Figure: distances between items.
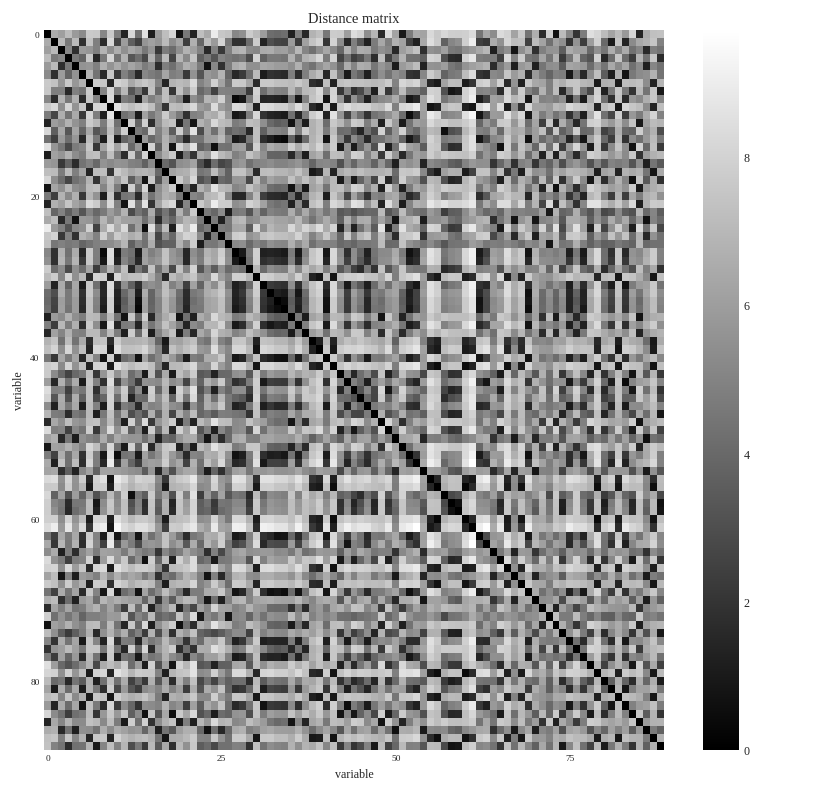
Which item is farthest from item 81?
61
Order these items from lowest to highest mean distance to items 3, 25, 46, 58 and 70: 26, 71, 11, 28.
26, 28, 71, 11
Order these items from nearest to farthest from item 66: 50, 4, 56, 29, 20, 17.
56, 17, 50, 4, 29, 20
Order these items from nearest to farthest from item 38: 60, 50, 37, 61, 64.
60, 61, 50, 64, 37
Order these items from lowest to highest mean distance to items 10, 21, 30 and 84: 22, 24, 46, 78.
46, 22, 78, 24
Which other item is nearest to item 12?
57
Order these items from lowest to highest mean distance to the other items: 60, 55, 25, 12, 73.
12, 73, 25, 60, 55
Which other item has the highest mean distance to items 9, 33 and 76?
24
